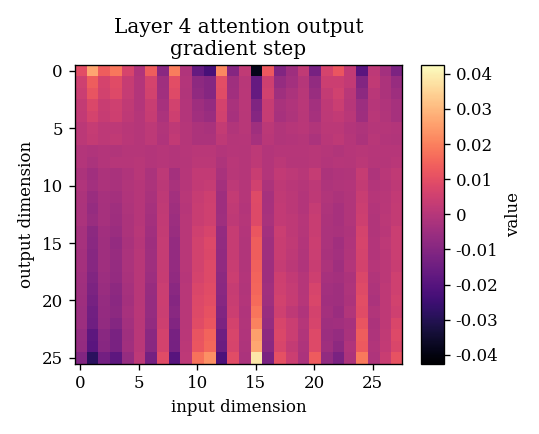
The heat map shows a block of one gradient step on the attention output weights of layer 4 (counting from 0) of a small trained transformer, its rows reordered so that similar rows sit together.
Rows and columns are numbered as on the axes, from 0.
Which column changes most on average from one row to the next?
15
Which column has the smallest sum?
1
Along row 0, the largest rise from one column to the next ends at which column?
16
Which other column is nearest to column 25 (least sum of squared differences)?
23
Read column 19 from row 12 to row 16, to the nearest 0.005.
0 0 0 0 0
